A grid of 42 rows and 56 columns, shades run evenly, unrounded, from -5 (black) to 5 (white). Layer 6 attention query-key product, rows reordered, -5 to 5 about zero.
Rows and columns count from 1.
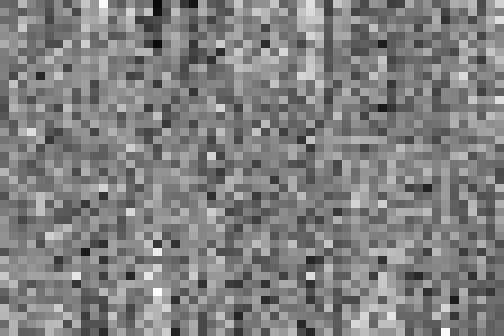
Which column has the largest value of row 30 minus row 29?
6
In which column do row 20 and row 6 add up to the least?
18
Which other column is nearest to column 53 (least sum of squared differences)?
48
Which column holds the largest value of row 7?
32
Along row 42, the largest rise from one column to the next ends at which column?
50
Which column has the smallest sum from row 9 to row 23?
49
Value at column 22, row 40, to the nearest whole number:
0
